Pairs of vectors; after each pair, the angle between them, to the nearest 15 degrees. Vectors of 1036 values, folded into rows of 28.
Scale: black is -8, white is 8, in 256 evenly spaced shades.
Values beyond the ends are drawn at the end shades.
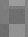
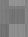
15 degrees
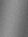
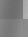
135 degrees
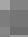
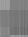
15 degrees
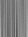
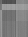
90 degrees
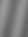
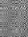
75 degrees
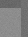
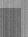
165 degrees
